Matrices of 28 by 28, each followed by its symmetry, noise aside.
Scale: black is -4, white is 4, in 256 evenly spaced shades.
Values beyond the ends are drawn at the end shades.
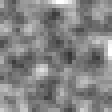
symmetric across the other diagonal.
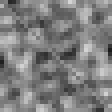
same after a half turn.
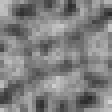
same after a half turn.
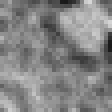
symmetric across the other diagonal.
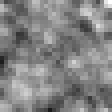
symmetric across the other diagonal.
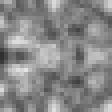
mirrored top to bottom.
